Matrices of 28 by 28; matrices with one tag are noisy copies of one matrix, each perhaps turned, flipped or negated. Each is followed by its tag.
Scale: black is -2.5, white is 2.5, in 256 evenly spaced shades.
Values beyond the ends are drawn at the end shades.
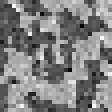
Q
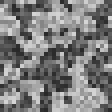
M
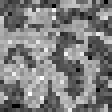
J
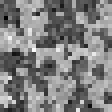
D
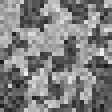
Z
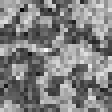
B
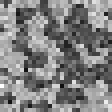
J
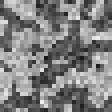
M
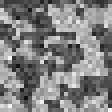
Q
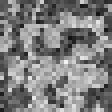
J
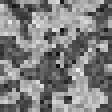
M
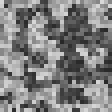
J
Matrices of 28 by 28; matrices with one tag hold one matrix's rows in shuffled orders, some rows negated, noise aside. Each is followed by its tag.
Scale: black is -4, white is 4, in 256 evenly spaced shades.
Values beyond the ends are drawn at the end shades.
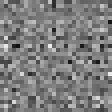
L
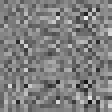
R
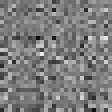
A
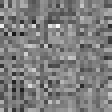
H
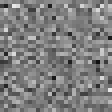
L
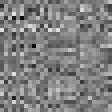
H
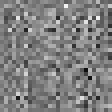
R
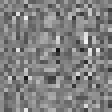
R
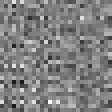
H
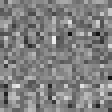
L
